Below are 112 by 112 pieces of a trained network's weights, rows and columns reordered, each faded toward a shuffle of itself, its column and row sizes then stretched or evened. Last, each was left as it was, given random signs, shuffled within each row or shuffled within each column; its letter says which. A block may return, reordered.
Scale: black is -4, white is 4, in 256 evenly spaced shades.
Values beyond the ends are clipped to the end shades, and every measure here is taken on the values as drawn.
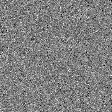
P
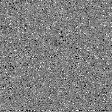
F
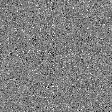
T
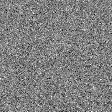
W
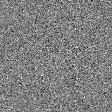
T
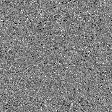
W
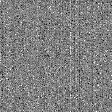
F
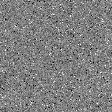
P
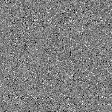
T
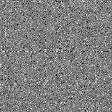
T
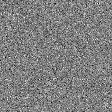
W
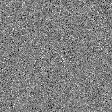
P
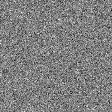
W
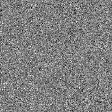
T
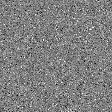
W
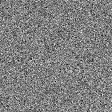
W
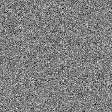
T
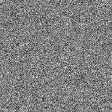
F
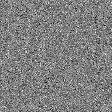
P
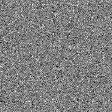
T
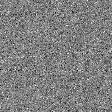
W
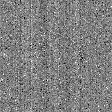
P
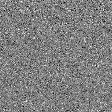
W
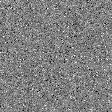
W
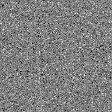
T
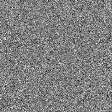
T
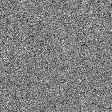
T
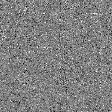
T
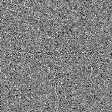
F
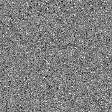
P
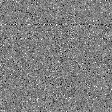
F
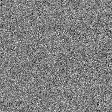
P
